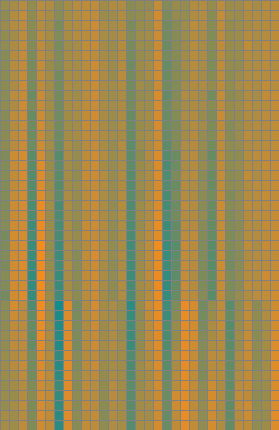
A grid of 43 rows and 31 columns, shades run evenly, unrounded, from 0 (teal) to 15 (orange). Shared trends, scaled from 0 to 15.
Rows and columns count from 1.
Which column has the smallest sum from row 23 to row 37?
7
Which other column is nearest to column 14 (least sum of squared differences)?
29
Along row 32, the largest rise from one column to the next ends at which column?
8
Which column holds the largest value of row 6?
18
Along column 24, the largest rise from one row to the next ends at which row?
31
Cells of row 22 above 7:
25
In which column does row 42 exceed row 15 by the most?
24
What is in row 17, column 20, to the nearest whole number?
6
